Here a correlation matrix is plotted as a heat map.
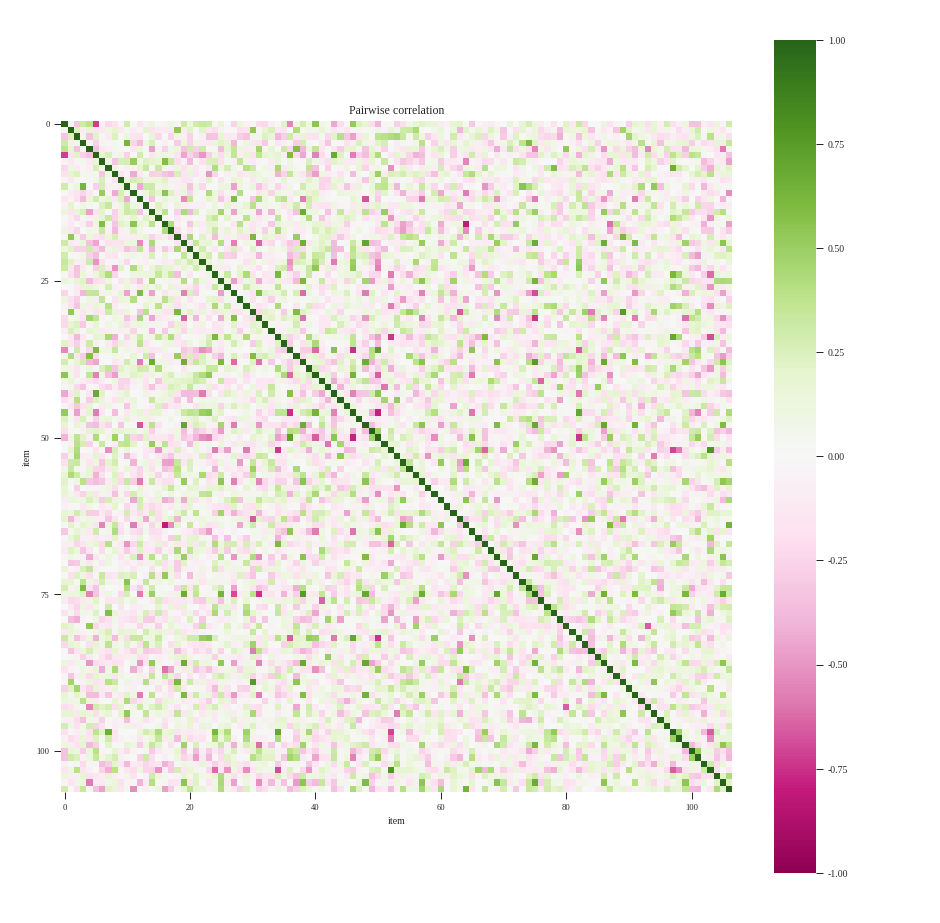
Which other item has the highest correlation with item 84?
63
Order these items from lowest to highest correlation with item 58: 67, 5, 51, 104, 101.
101, 51, 5, 67, 104
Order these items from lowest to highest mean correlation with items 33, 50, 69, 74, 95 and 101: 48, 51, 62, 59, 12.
12, 59, 51, 62, 48
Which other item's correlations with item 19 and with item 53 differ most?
31
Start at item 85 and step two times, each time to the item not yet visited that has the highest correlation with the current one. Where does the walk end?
79
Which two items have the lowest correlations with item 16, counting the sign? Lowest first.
64, 87
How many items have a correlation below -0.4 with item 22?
4
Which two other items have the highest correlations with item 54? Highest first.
64, 60
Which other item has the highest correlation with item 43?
5
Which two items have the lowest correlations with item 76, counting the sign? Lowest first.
41, 56
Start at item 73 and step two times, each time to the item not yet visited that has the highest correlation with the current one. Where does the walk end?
3
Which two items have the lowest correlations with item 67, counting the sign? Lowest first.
52, 10
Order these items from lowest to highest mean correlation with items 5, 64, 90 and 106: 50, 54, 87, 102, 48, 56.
48, 56, 102, 50, 87, 54
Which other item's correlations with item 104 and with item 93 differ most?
80
